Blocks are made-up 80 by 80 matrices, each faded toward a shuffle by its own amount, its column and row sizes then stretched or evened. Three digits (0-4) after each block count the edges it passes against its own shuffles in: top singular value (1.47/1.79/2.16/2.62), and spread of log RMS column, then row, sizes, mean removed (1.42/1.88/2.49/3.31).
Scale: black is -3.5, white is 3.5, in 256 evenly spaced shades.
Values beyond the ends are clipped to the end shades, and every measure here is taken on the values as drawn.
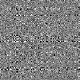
3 2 3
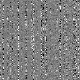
2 4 0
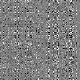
3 4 2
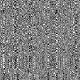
3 3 0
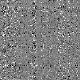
1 3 2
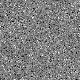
0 1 0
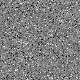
0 0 1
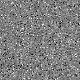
1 0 1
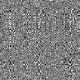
3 3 2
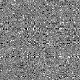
3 1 2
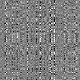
4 4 2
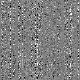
0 4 1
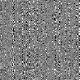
3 4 0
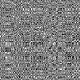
4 1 2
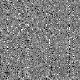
2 3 0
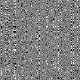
3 4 1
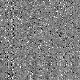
2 2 0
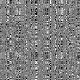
4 4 0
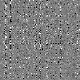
3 3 2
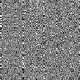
3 3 0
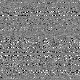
1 0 4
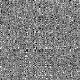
2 2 1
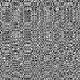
4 1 2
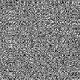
3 0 2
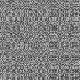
4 0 2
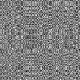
4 3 1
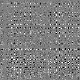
3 3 4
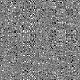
3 2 1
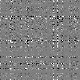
1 3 4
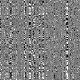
4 4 0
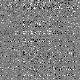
2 2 3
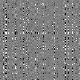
4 4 2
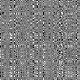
4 4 2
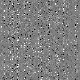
1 3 0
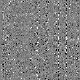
2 3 1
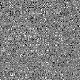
2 0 2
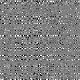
4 2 4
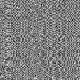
4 2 0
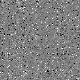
0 2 1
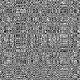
4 0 2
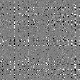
3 3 3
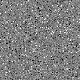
2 0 0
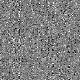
2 2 0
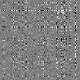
4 4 3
